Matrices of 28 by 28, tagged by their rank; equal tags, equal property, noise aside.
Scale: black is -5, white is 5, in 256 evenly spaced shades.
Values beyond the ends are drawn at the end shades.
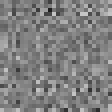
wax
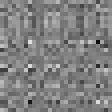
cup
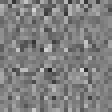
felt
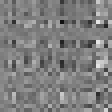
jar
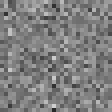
wax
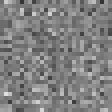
wax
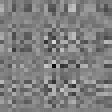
jar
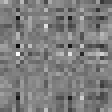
jar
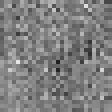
wax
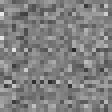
wax
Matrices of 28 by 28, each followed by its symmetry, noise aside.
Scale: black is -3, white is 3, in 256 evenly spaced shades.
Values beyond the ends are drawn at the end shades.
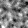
antisymmetric.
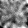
antisymmetric.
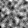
antisymmetric.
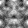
mirrored left to right.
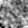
symmetric across the other diagonal.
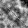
symmetric across the other diagonal.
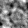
antisymmetric.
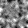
antisymmetric.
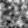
no symmetry.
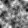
antisymmetric.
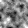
symmetric across the other diagonal.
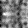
mirrored top to bottom.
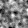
antisymmetric.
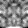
mirrored left to right.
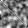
no symmetry.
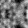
mirrored top to bottom.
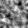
antisymmetric.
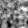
antisymmetric.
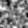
antisymmetric.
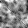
no symmetry.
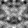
mirrored left to right.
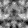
mirrored left to right.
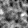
no symmetry.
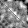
symmetric across the other diagonal.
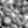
symmetric across the other diagonal.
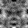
mirrored left to right.
